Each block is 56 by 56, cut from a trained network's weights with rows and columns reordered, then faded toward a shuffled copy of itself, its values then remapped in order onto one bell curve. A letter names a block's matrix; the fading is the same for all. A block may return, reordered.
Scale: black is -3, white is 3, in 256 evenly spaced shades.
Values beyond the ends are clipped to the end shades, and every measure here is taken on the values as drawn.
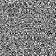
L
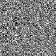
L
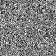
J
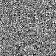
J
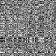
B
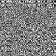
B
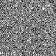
L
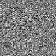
L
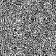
J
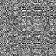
B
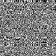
B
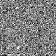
J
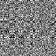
B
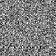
L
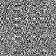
B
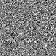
L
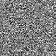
J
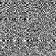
B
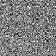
L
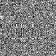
L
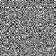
B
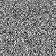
L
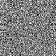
L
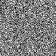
J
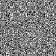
L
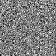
J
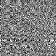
L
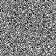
J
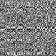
B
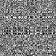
B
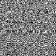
B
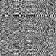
B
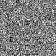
J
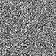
J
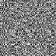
B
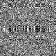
B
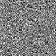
L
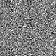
L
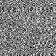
L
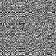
B
